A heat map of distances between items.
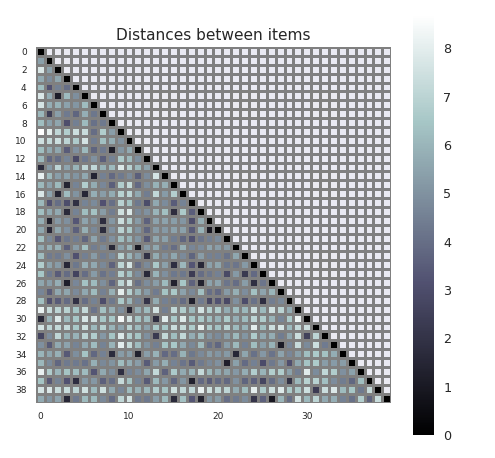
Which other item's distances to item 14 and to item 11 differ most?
22
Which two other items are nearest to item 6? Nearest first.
14, 36
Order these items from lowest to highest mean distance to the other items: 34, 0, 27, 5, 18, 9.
34, 18, 27, 5, 0, 9
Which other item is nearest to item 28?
17
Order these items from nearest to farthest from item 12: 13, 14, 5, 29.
5, 14, 13, 29
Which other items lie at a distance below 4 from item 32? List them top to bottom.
0, 13, 30
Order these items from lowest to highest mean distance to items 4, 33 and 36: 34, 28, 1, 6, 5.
28, 1, 6, 34, 5
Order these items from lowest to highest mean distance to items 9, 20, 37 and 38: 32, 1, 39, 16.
1, 39, 16, 32
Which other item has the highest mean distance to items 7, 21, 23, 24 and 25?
38
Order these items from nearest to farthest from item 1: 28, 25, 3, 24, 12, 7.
7, 28, 12, 25, 3, 24
